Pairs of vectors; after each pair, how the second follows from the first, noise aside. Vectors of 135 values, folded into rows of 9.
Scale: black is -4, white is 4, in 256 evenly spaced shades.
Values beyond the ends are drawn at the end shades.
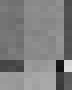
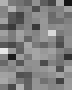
shuffled.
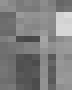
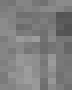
negated, shrunk.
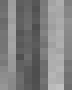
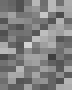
shuffled.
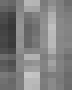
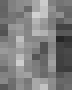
reversed.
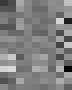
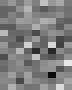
shuffled.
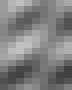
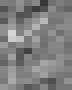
wrapped around, negated, partly zeroed.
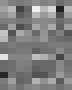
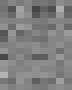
negated, shrunk.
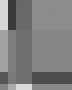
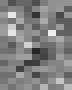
shuffled.
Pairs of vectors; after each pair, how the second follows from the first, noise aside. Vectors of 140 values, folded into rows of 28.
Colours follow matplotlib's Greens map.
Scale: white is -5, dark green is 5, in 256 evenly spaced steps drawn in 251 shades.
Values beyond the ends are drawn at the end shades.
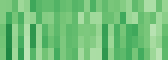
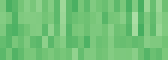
reversed, negated, shrunk.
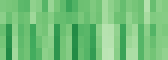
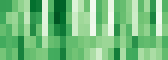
reversed, negated, scaled up.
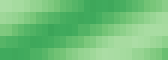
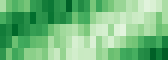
reversed, negated, scaled up.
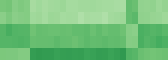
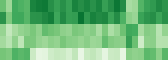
negated, scaled up.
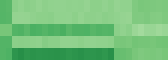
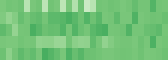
wrapped around, negated, partly zeroed.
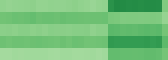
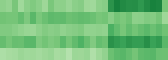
copied.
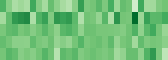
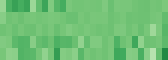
negated, partly zeroed.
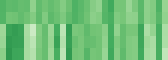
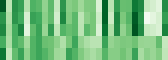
reversed, negated, scaled up.
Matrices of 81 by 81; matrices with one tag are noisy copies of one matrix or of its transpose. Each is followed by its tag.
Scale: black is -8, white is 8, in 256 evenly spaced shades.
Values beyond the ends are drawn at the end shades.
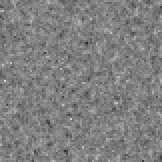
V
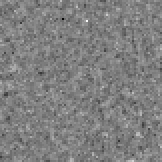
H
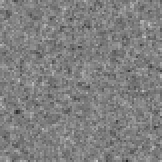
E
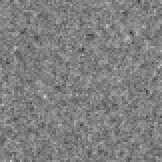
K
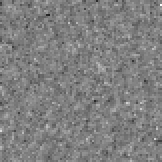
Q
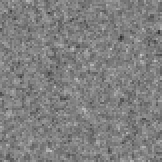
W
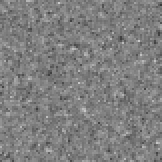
W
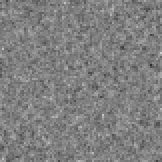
V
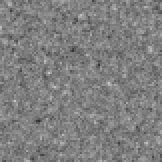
W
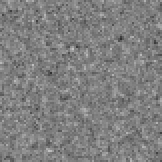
W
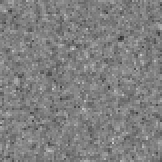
W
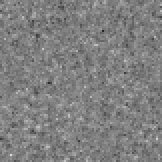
K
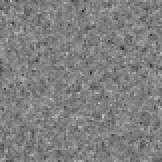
V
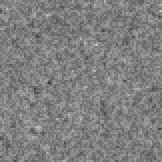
K
